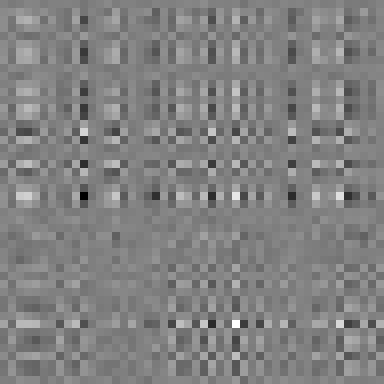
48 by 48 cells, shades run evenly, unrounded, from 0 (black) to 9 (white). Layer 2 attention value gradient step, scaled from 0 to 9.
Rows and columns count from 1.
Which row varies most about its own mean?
25
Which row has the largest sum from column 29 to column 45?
41
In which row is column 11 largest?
17
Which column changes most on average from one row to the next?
30
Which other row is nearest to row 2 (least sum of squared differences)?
6
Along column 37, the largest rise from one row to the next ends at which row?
22
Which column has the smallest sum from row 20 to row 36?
11
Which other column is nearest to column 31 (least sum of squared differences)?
45
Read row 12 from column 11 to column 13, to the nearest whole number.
2 4 5
